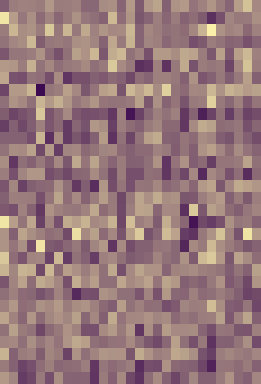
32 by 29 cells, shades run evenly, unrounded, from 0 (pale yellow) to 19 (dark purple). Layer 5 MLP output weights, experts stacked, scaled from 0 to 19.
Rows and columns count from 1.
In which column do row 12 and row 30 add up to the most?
8
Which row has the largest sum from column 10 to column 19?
10
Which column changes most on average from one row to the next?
24
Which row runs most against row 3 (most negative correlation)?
30
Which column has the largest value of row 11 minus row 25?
13
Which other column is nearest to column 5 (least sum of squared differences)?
14
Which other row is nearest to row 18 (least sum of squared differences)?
17
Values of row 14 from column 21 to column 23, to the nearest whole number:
8 12 11
